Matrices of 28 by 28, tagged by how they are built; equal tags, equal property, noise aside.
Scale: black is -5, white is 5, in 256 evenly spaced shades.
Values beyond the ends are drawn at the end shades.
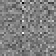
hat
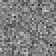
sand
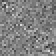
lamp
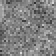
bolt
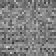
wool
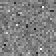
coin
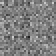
hat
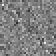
lamp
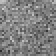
bolt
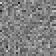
hat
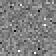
coin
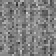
wool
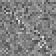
lamp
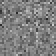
hat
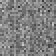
wool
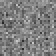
wool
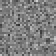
sand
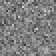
sand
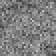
bolt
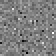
coin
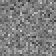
sand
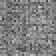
wool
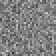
sand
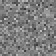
sand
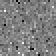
coin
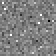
coin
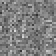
wool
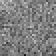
bolt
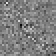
lamp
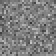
sand
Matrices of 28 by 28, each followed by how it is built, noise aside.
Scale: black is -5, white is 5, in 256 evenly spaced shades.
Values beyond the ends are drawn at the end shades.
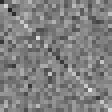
diagonal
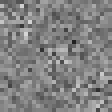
block diagonal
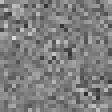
block diagonal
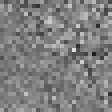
upper triangular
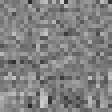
low rank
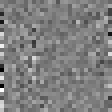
uneven columns
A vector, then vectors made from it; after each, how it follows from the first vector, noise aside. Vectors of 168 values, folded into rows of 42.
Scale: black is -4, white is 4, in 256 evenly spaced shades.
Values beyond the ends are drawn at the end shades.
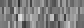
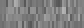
reversed, shrunk.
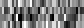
negated, scaled up.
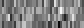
wrapped around.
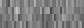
wrapped around, shrunk.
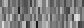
wrapped around.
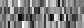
negated, scaled up.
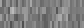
wrapped around, shrunk.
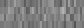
reversed, shrunk.
